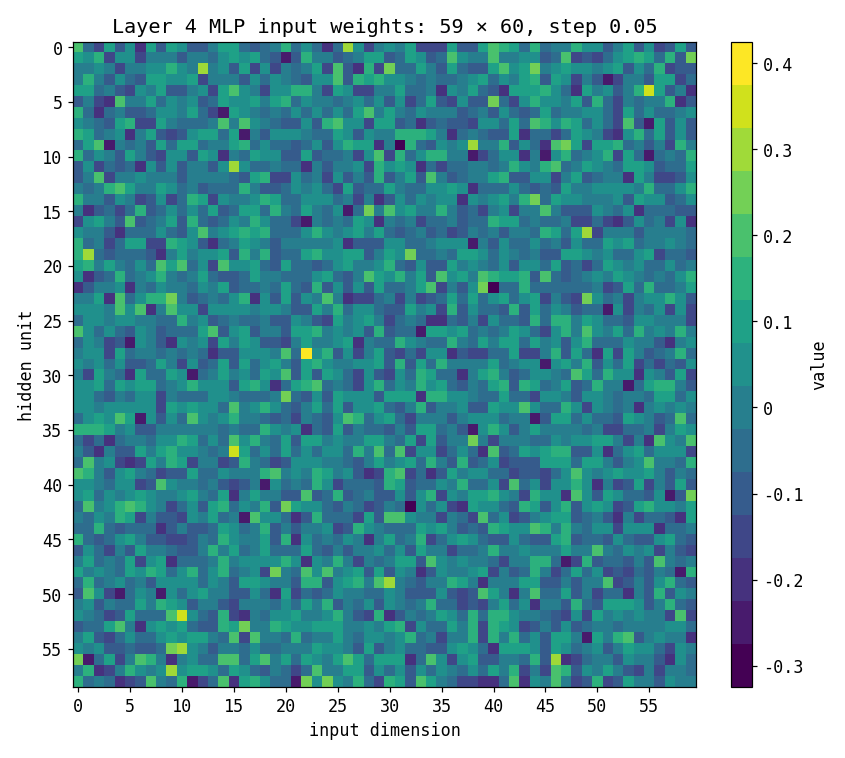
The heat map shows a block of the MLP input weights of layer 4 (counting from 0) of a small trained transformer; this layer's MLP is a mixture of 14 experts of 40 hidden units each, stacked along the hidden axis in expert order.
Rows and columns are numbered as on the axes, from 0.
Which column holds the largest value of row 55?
10
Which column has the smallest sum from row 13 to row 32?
3
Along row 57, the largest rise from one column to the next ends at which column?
46
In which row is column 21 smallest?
58
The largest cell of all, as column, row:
22, 28
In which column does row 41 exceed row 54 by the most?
59
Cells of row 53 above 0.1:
7
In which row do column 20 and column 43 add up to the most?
42
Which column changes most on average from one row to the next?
40
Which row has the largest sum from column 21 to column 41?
21
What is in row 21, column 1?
-0.2
